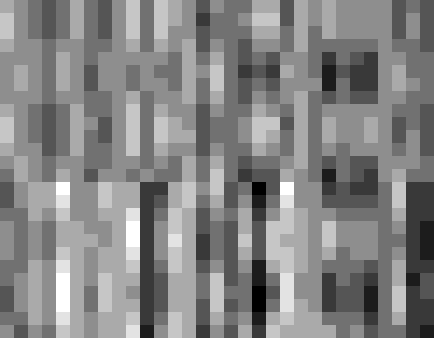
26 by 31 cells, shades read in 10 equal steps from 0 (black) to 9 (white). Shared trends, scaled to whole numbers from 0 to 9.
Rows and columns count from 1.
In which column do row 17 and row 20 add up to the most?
10
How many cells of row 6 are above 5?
6
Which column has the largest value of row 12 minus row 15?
19
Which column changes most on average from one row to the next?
24
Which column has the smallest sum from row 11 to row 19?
31
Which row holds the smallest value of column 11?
26
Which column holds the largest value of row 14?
16
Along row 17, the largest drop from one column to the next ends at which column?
11
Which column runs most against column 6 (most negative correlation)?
15
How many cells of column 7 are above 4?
11
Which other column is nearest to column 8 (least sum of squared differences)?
29
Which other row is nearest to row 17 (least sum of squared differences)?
21
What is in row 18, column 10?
9
